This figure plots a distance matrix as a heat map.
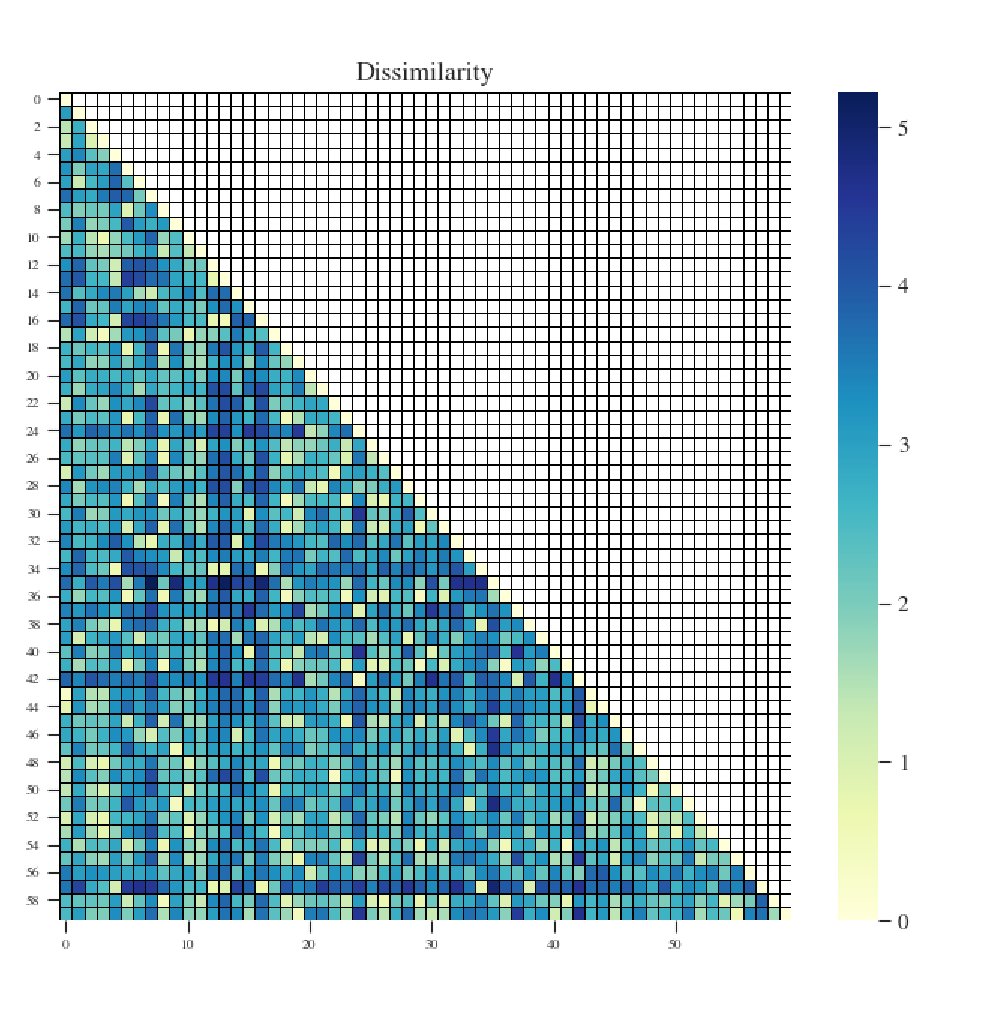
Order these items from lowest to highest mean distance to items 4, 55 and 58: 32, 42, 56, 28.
56, 28, 32, 42
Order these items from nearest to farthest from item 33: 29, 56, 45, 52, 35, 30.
56, 52, 30, 29, 45, 35
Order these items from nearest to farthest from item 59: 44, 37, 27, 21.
27, 44, 21, 37
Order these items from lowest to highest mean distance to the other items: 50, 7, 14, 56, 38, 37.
50, 38, 56, 14, 37, 7
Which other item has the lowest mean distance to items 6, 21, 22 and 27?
49
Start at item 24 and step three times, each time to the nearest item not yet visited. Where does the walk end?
20
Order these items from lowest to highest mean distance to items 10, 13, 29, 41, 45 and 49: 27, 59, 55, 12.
55, 59, 27, 12
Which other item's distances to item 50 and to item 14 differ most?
53
